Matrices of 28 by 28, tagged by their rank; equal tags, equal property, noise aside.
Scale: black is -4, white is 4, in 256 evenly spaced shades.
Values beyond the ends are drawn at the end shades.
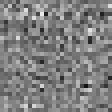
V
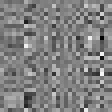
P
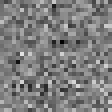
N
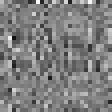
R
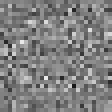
V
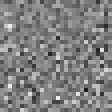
N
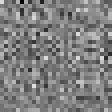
V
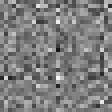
R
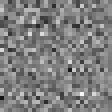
V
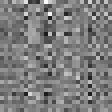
P
